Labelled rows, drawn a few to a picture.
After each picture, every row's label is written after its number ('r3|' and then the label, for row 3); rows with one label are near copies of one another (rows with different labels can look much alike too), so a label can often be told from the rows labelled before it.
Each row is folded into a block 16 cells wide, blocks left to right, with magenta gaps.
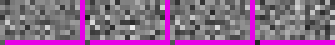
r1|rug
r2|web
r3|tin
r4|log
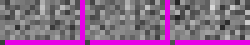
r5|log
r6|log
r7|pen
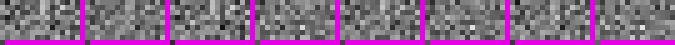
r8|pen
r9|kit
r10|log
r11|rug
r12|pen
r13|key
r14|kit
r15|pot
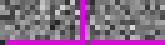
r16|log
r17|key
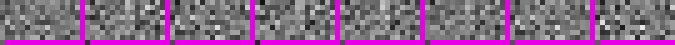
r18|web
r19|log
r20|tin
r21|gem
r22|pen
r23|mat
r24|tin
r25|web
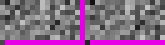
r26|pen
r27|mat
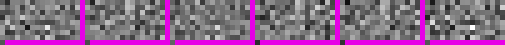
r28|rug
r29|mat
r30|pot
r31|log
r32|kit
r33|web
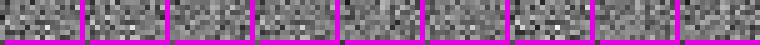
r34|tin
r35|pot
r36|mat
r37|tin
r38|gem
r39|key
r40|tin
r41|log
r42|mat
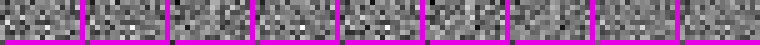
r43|web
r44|pot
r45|gem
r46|key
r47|tin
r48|kit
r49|kit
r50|pot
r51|key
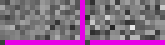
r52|mat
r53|tin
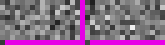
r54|log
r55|key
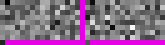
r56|gem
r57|rug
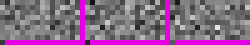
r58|log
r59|gem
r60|rug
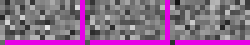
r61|web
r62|tin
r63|gem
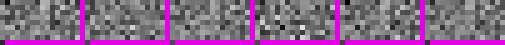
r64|gem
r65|key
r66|log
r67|rug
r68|gem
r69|gem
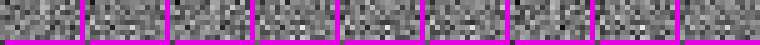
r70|mat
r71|rug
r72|gem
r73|pot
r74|rug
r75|web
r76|kit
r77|key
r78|key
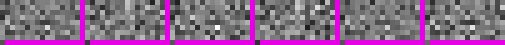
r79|rug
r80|pen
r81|key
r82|log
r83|tin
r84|web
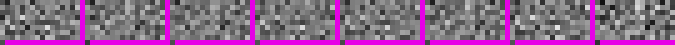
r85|rug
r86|mat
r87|mat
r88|web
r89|tin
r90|pen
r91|tin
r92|pen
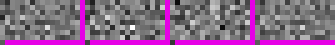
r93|rug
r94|key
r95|kit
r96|tin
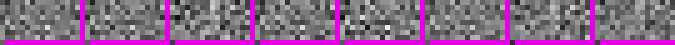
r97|pot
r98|rug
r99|pen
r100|key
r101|rug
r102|tin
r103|mat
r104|gem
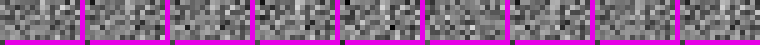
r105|log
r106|mat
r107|gem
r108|pen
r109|kit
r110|key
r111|gem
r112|log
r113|pen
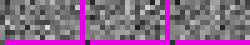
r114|tin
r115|log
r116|kit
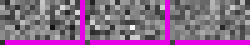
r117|log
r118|tin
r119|log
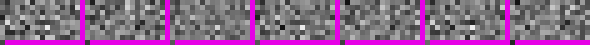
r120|tin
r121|pen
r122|key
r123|rug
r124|kit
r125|web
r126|gem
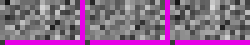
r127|mat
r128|mat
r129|pen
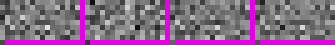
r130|key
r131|kit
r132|web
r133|rug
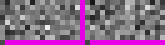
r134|tin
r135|pen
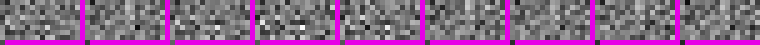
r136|tin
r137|kit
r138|web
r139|web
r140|rug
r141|pen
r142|kit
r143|mat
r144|kit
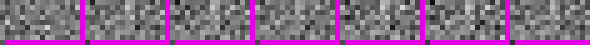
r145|web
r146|kit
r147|pen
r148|mat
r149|pen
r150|mat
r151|log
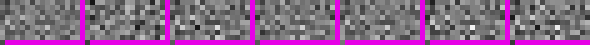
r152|key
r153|mat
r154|rug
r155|pot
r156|web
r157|key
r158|rug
